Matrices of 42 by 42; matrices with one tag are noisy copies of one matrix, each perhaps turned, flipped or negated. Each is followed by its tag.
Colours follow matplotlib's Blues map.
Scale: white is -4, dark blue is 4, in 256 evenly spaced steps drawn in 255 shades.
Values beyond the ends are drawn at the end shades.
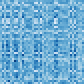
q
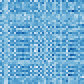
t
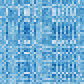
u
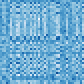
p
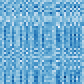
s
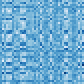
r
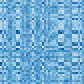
r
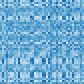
r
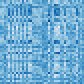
u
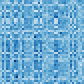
q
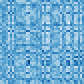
q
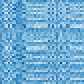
s
